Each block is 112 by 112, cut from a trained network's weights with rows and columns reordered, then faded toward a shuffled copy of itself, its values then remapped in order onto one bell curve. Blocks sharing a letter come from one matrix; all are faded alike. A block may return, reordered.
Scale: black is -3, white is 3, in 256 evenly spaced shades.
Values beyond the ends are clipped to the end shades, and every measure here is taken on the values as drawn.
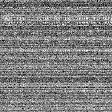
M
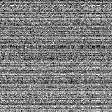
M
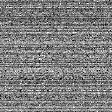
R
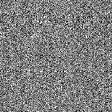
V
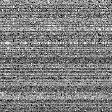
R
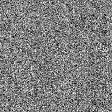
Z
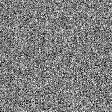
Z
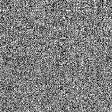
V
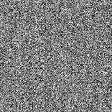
V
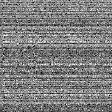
R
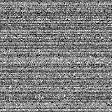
R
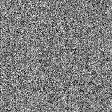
Z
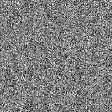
V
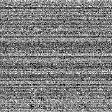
R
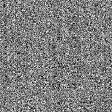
V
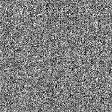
V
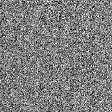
V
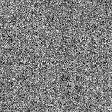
Z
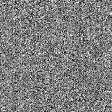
V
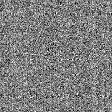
V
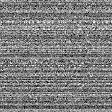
M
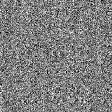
V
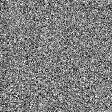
Z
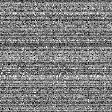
R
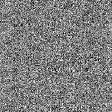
V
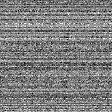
M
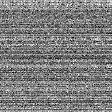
R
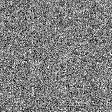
Z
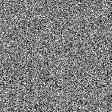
Z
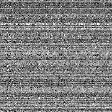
R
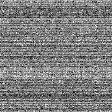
R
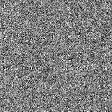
V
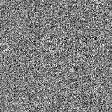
V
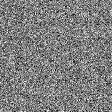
Z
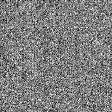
V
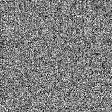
Z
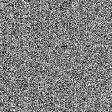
V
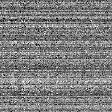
R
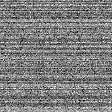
R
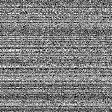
M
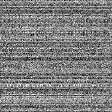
M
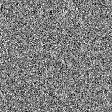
Z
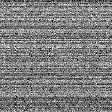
R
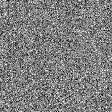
Z
